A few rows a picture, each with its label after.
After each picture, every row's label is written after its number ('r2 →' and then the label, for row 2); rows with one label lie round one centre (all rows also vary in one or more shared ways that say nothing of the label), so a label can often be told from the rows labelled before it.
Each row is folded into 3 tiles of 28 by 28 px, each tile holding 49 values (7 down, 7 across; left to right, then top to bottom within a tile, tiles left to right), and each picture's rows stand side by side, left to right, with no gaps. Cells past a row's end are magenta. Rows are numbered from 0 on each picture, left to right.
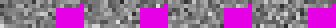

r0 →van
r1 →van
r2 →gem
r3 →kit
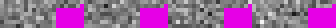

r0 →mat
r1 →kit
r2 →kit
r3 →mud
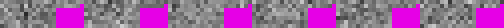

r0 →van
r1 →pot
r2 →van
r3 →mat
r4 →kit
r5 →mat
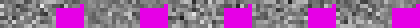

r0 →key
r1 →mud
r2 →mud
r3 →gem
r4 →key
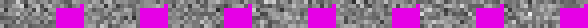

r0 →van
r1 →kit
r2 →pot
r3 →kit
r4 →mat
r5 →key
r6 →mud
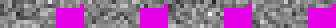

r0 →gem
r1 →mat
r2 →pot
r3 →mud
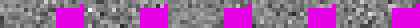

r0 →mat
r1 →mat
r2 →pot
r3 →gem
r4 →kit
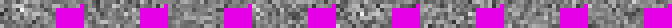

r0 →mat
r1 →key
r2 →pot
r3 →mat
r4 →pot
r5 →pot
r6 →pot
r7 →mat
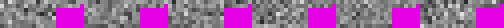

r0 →gem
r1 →mat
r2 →gem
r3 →mat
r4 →gem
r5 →key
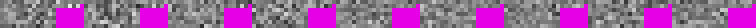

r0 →key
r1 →gem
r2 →key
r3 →van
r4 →mud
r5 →kit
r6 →gem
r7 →mud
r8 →van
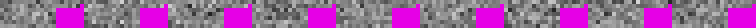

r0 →van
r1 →mud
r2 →kit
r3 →van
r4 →mud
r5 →mat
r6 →gem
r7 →key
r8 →mat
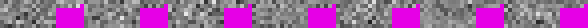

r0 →gem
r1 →mat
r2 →van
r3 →mud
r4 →key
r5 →gem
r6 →kit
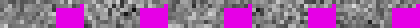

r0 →pot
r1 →mat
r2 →pot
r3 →gem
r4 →mat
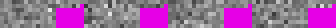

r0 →mud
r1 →mud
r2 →gem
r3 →gem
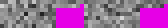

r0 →kit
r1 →pot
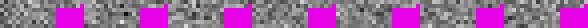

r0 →gem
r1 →mud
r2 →van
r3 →mat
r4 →mat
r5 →kit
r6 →kit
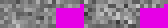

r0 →key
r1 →pot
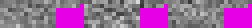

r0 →van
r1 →gem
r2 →mud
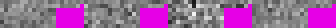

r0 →mat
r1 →key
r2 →mud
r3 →mud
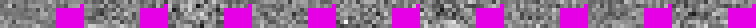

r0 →gem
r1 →kit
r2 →mat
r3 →kit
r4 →mud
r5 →gem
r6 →van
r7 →gem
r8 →gem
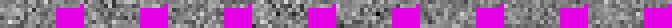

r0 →van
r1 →van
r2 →kit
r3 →mud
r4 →mat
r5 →pot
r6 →key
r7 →pot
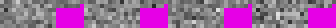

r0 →pot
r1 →kit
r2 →van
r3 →kit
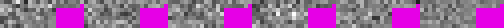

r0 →kit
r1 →mat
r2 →kit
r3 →pot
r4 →key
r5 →van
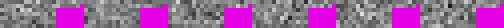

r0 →mat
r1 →pot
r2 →gem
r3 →key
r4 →key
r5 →van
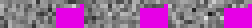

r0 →key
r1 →mat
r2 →mat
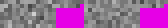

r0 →kit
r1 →kit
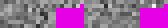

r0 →mat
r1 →pot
